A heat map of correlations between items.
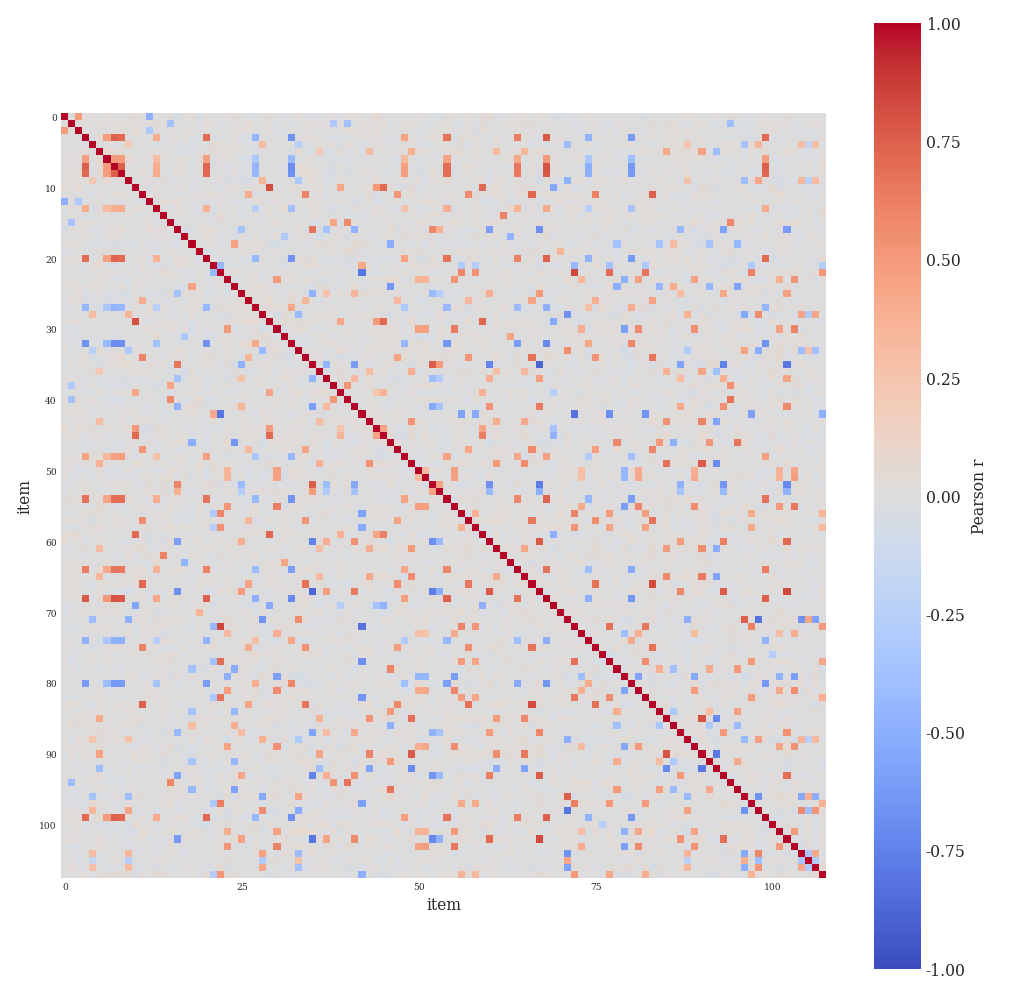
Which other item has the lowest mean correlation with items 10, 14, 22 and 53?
42
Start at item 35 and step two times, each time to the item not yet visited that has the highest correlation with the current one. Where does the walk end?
16
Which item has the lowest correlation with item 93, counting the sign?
35
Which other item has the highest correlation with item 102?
67
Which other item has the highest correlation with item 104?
98
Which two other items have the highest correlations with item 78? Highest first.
46, 95
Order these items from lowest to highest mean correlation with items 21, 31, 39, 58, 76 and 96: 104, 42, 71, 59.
104, 42, 59, 71
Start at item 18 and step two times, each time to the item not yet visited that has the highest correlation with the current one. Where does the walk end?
86
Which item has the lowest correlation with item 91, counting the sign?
24
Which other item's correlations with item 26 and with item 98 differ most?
71
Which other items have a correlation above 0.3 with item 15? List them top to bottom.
38, 40, 94
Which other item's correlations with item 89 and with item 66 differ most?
83
